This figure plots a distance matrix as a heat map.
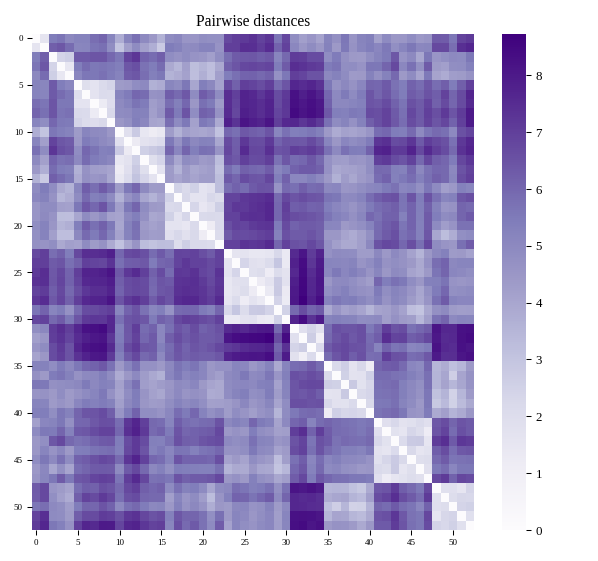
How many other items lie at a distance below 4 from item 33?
3
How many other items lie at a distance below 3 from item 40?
5
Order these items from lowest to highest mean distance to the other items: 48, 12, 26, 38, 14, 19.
38, 14, 19, 48, 26, 12
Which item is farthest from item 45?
12
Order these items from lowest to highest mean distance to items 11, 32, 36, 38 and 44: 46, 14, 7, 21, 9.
14, 46, 21, 9, 7
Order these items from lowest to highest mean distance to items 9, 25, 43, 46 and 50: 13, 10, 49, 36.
36, 10, 49, 13
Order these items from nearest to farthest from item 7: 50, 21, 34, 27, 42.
21, 50, 42, 27, 34
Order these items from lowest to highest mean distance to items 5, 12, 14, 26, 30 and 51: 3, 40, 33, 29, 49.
29, 40, 49, 3, 33
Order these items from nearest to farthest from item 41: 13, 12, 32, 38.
38, 32, 13, 12
